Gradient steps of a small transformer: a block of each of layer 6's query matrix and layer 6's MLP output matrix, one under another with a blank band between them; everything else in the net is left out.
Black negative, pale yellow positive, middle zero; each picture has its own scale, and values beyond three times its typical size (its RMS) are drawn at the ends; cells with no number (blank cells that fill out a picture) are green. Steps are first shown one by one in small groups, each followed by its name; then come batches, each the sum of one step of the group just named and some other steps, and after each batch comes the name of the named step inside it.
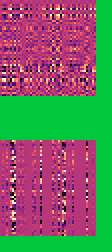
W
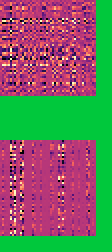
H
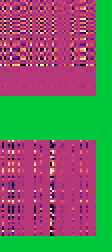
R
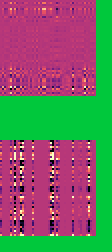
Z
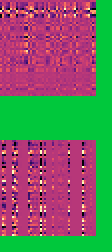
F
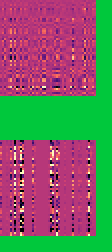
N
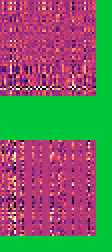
W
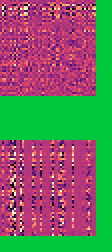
W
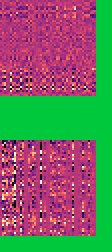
F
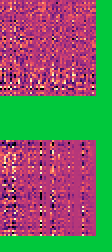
F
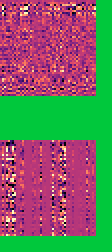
W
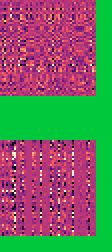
W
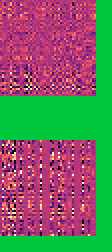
Z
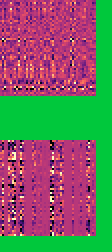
Z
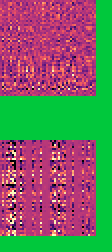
Z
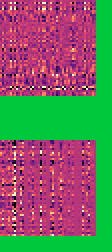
F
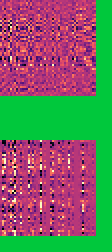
R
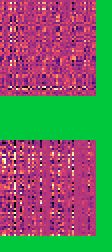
N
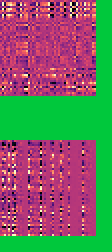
F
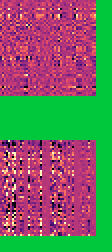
Z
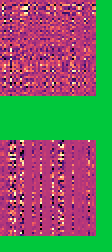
H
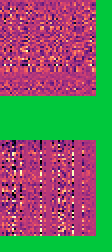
F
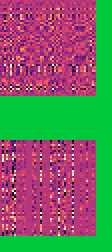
W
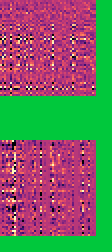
F
